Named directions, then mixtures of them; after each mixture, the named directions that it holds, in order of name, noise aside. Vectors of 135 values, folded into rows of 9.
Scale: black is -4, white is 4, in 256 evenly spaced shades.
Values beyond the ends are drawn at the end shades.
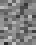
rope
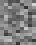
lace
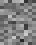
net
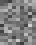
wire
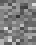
lace, rope, wire.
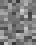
lace, rope.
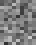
rope, wire.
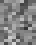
net, rope.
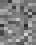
net, wire.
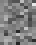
lace.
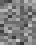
wire.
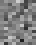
net, rope.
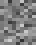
lace, net.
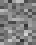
net, wire.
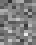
net, wire.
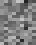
net, rope.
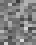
net, rope.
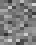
lace, net, wire.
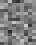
lace, net, wire.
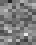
lace, net, wire.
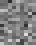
net, wire.
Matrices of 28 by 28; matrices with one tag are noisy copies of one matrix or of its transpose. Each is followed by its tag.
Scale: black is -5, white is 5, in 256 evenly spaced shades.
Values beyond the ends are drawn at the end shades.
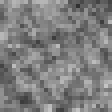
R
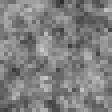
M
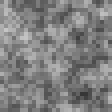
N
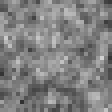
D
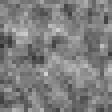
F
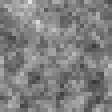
N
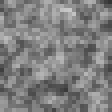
D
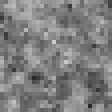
N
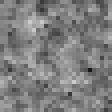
F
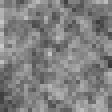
R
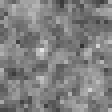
M
